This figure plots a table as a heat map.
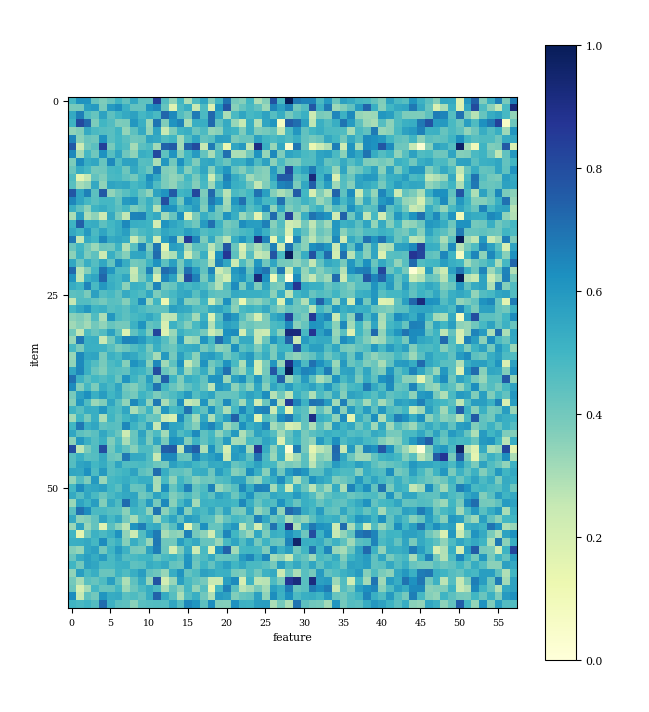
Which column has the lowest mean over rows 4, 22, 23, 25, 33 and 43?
28
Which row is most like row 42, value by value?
16
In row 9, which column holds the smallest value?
50
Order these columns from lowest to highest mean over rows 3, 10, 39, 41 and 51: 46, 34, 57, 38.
34, 38, 46, 57
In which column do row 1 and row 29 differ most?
57
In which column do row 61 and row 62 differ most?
29
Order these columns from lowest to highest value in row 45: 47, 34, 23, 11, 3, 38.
23, 11, 3, 47, 38, 34
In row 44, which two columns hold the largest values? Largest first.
46, 45
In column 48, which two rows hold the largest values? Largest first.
46, 31
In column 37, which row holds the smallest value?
12
